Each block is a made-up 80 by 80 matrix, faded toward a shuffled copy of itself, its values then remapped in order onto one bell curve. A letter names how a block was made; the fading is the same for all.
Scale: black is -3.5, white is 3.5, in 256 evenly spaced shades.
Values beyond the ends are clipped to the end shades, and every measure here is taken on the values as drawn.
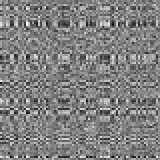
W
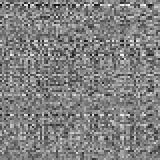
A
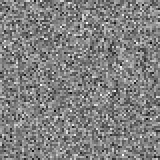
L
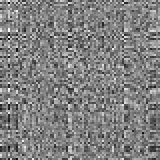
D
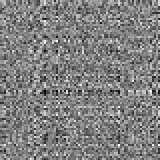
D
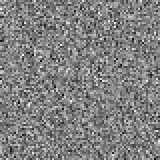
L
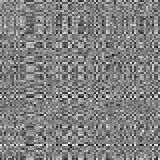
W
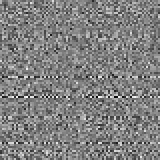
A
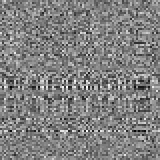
A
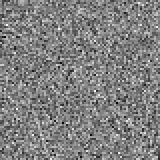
L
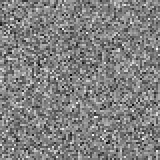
L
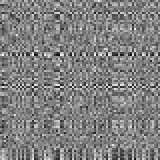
W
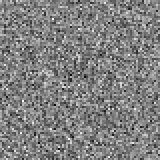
L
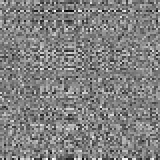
A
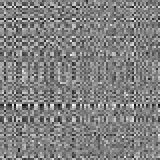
W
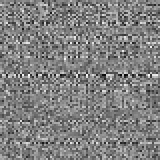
A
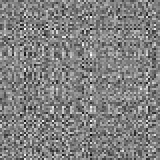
D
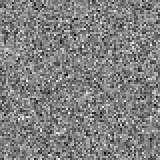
L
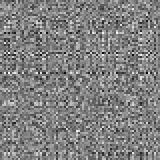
D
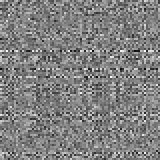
A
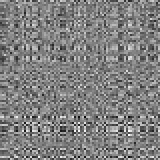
W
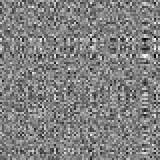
D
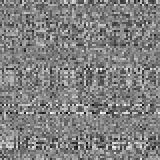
A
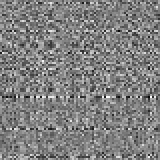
A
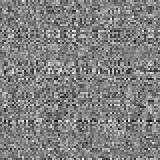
A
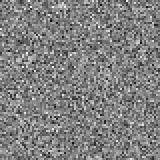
L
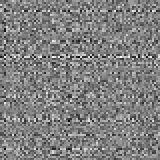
A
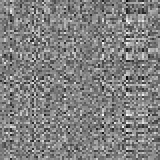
D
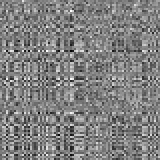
W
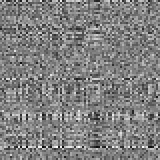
A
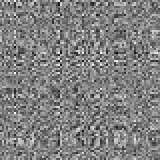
D
